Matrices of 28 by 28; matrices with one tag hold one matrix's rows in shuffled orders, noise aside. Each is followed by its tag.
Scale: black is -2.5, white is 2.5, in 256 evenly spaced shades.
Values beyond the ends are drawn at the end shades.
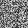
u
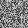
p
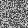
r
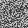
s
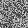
s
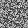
s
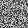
u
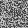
r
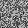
u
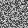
u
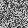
s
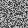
s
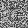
r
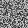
s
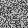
u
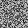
s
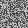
r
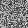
r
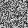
u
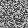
s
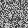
p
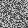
s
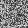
r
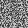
p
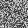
s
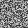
s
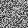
u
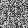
r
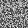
p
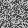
u
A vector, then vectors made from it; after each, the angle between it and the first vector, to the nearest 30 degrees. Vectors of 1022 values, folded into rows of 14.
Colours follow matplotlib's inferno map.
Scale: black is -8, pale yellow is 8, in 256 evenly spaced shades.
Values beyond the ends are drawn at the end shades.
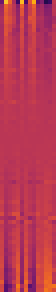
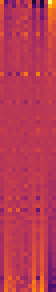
120 degrees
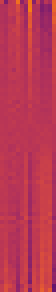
90 degrees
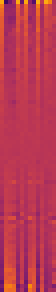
150 degrees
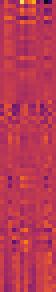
60 degrees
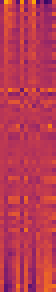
30 degrees
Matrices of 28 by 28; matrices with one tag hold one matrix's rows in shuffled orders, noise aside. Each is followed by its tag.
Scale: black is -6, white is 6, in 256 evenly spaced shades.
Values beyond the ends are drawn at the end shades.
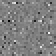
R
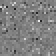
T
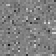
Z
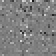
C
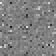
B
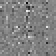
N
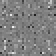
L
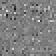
T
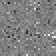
Z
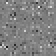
T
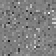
Z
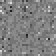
B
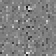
N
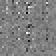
N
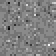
Z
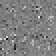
T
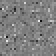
T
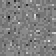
Z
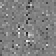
N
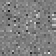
Z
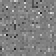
T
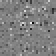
C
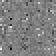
B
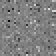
Z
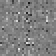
N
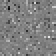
Z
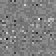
T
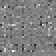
L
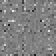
L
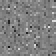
Z
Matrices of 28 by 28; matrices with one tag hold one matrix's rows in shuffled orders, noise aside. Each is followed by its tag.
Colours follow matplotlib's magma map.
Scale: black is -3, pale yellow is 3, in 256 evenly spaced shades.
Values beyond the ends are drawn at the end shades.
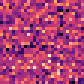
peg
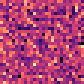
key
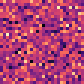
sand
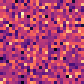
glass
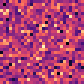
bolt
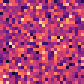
bolt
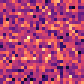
peg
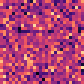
key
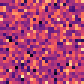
glass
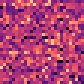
peg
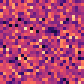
sand
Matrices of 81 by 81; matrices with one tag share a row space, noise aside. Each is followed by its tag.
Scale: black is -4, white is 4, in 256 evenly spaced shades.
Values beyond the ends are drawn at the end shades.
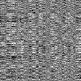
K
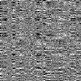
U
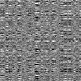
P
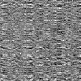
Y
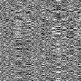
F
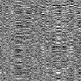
F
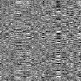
F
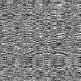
Y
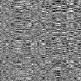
F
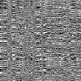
U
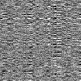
Y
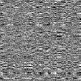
Y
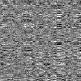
Y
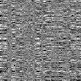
U
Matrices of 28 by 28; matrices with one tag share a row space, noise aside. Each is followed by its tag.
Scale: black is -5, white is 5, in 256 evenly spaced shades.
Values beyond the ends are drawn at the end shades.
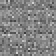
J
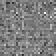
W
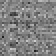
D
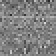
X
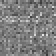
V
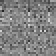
X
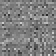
V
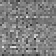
D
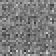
J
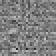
D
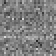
W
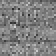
D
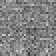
J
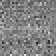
X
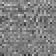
X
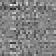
D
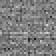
J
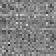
J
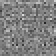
W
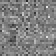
D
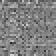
D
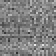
V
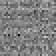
V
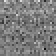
W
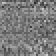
V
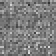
X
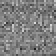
W
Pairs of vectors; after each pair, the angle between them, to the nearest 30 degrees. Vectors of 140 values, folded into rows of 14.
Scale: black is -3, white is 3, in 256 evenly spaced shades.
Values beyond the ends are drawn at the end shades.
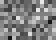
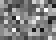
30 degrees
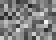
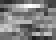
90 degrees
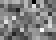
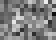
120 degrees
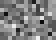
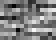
60 degrees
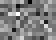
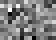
120 degrees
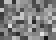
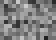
60 degrees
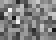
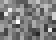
30 degrees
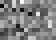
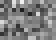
30 degrees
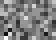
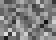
150 degrees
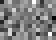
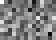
150 degrees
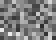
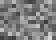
30 degrees
